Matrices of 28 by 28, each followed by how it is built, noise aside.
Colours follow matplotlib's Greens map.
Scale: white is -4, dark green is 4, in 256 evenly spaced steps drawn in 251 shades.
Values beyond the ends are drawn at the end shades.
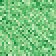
Toeplitz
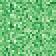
repeating rows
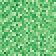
repeating rows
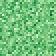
repeating rows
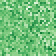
upper triangular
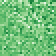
upper triangular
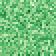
noise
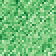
Hankel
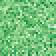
noise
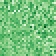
upper triangular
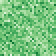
Toeplitz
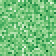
noise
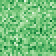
blocks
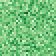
noise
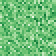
repeating rows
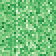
repeating rows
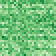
blocks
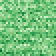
blocks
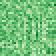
blocks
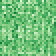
blocks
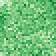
smooth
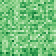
blocks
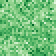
smooth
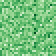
repeating rows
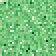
sparse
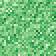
Hankel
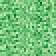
repeating rows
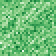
Hankel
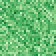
Toeplitz
